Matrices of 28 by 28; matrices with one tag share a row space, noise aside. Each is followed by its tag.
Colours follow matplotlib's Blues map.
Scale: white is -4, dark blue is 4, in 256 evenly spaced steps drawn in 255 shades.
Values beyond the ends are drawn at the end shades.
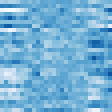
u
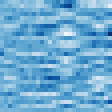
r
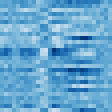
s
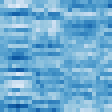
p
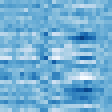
s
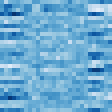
u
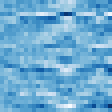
r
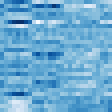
p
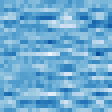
r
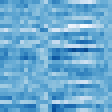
s
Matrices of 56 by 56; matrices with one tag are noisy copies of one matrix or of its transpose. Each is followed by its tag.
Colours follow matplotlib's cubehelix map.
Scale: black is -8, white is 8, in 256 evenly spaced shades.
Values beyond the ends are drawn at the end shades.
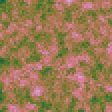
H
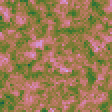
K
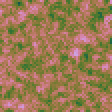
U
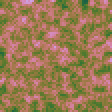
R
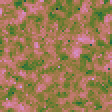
U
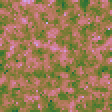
R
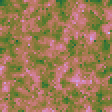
H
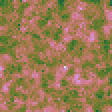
H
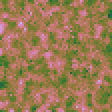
R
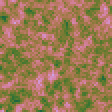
U
